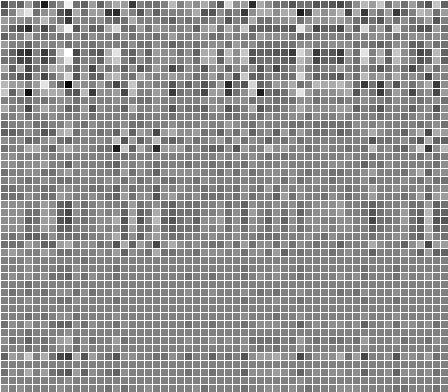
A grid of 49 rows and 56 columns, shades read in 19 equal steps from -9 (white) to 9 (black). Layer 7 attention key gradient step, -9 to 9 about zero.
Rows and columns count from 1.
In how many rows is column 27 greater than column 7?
14
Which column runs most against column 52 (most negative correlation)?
1
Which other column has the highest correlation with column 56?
53
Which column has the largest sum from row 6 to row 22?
4
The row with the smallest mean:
19
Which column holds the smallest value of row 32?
20
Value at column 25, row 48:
0
